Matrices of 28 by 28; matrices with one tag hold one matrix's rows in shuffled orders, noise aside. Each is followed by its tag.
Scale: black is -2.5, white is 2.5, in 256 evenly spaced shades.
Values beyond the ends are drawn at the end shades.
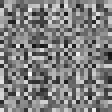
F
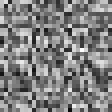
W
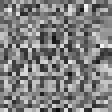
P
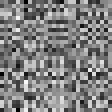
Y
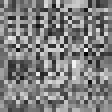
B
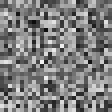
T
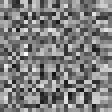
P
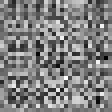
B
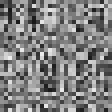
T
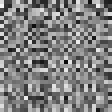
F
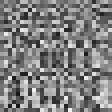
P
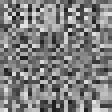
P
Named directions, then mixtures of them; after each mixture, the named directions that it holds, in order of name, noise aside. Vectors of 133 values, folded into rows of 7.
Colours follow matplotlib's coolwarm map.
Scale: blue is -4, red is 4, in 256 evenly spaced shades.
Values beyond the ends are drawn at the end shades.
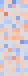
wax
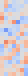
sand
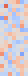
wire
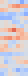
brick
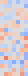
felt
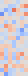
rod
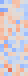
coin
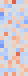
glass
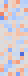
rod, wire.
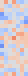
brick, glass, sand.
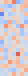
glass, rod.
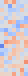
glass, sand.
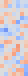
sand.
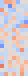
glass, sand, wax.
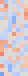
coin, glass, wire.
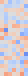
felt.
